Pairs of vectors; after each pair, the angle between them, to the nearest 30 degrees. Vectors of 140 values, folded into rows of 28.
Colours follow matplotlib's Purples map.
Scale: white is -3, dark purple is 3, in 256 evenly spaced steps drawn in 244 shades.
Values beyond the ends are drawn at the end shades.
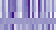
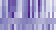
30 degrees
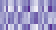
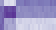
90 degrees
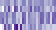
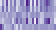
120 degrees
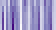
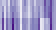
30 degrees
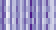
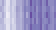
60 degrees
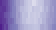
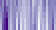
60 degrees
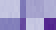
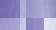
150 degrees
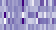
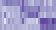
60 degrees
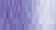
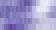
30 degrees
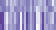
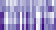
30 degrees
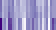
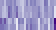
60 degrees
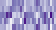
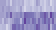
60 degrees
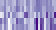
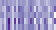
120 degrees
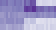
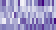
120 degrees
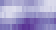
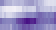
30 degrees
